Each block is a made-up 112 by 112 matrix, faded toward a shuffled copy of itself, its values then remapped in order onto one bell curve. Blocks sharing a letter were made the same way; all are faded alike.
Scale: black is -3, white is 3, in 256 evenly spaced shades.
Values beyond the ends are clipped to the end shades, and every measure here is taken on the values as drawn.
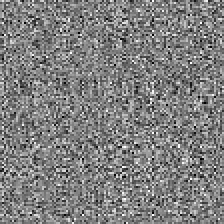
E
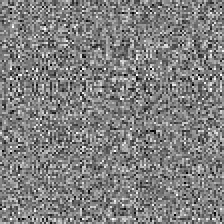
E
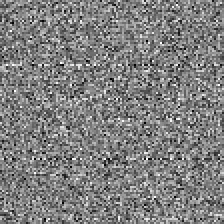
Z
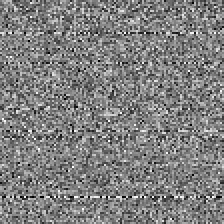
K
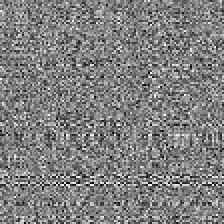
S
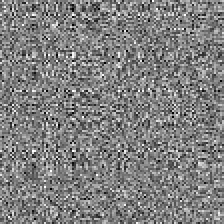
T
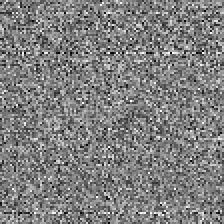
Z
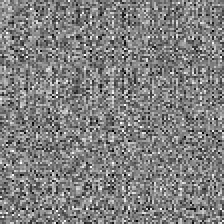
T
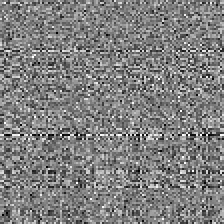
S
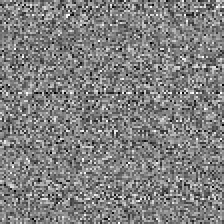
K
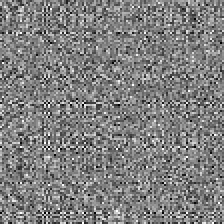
S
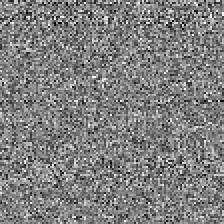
Z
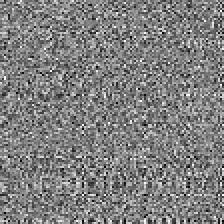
E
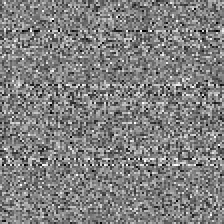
K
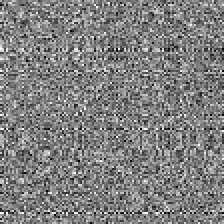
S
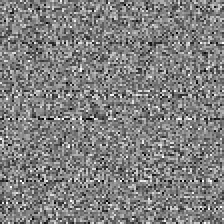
K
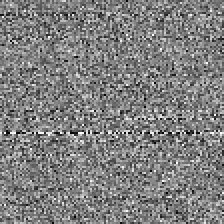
K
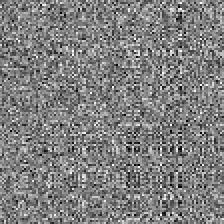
E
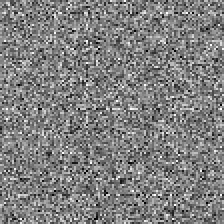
Z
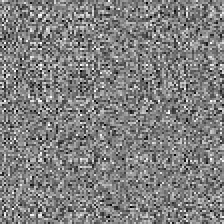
T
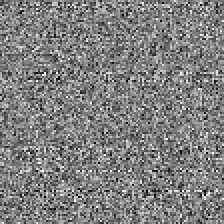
Z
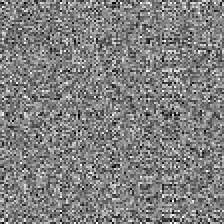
T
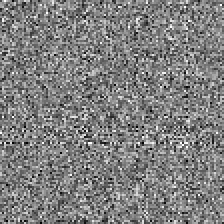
Z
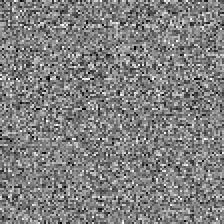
K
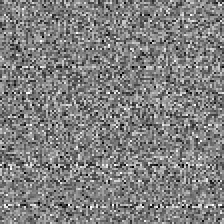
K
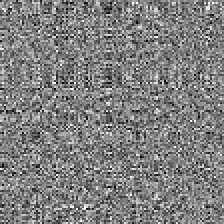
E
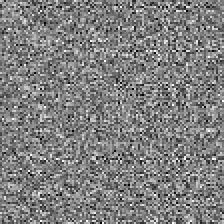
T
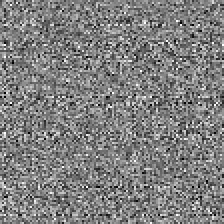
Z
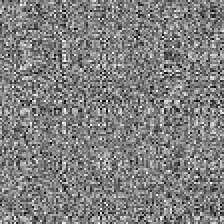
T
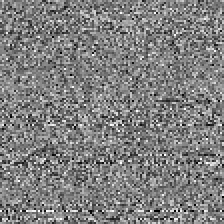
K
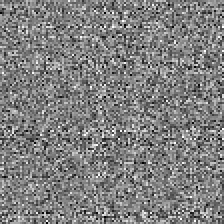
Z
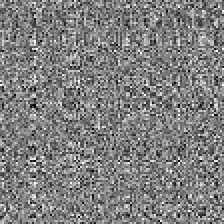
E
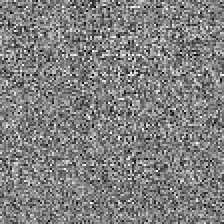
Z
